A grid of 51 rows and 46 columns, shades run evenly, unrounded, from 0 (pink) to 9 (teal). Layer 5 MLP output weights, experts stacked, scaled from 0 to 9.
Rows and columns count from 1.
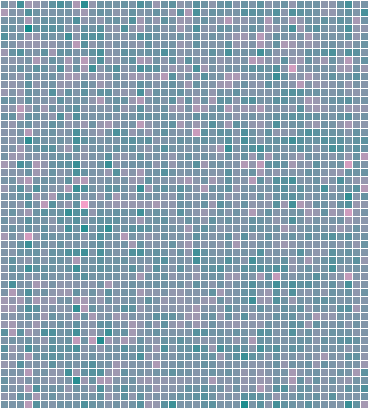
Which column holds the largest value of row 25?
44
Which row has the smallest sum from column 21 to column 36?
14
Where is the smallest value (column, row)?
11, 26
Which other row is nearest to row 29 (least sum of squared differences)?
32
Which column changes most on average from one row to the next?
4
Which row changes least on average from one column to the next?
15
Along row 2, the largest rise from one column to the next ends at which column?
25
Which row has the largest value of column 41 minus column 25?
17
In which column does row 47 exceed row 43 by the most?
12
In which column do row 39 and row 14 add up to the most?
10
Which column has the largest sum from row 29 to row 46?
13
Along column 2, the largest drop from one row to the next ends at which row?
37
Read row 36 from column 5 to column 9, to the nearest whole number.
3 4 5 4 4
